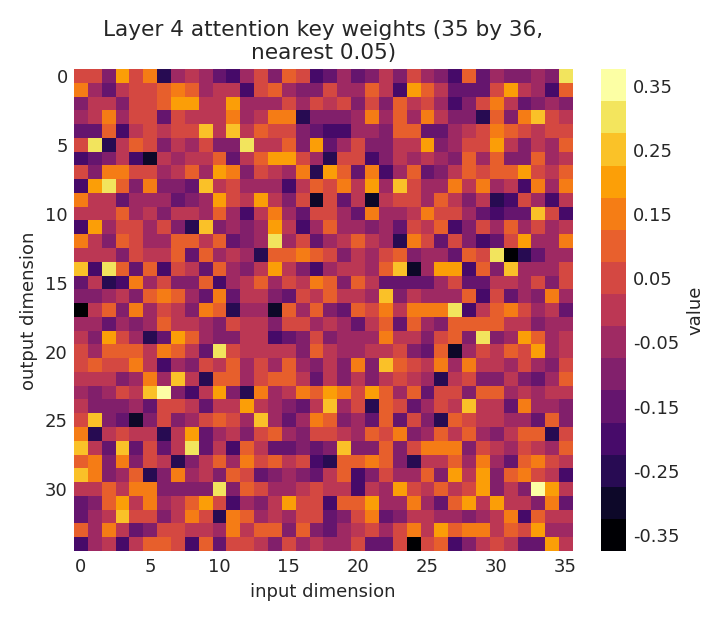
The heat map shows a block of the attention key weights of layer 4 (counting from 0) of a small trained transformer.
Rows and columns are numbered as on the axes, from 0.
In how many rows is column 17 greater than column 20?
14
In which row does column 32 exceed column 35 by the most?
29
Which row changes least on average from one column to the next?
18
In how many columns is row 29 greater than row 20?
15
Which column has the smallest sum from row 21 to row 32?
6
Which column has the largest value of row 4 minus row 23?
11
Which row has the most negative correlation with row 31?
9
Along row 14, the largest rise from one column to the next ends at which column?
2
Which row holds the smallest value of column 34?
26
